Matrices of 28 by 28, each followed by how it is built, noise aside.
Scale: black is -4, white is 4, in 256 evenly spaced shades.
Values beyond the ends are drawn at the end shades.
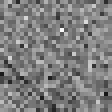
Toeplitz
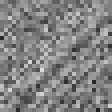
Hankel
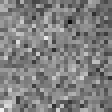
smooth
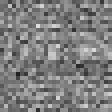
blocks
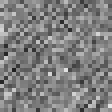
Hankel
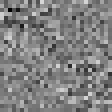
block diagonal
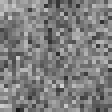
smooth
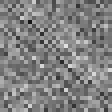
Toeplitz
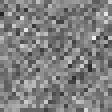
Hankel
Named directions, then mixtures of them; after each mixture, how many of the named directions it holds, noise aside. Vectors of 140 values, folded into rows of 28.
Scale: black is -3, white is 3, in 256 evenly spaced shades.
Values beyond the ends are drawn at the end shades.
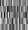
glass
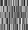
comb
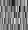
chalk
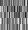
three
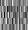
one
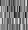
three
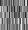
three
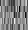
two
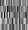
one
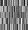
one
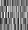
one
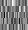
two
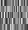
two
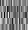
one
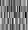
two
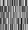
one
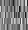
two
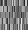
one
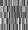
two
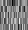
three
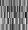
two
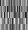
two
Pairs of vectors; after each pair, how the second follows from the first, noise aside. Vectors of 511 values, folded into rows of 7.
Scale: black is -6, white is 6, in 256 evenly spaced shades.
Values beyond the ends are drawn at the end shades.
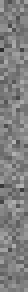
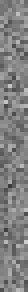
reversed, negated.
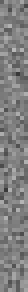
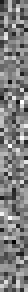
reversed, negated, scaled up.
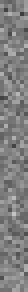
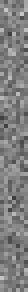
sign-scrambled.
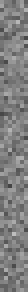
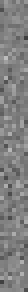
wrapped around, partly zeroed.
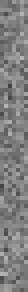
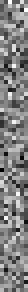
wrapped around, negated, scaled up.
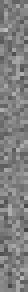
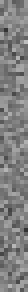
sign-scrambled.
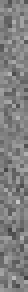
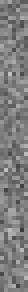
sign-scrambled.
